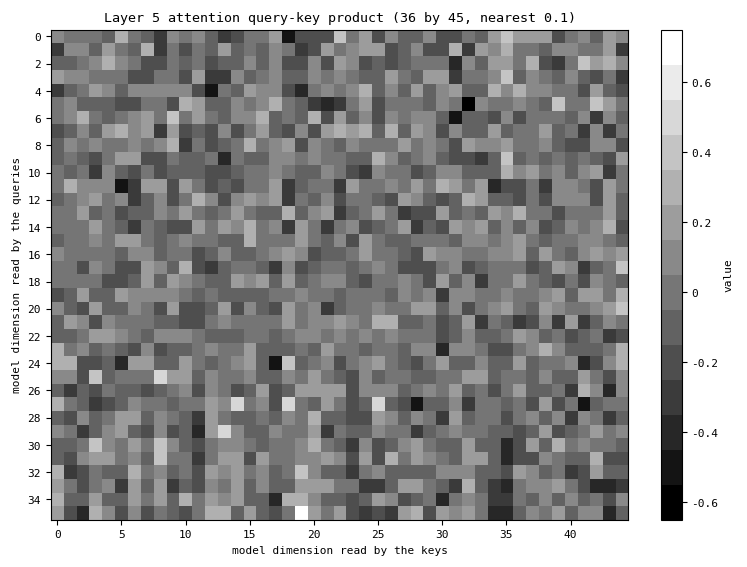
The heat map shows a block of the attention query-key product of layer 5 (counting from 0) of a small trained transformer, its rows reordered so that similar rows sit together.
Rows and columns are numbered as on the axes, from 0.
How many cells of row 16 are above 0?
19
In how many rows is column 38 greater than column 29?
16
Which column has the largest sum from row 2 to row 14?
35
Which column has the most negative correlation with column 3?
25
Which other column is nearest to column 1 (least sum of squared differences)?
40
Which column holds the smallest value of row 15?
23
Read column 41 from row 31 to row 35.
-0.1 -0.2 -0.2 -0.1 0.1
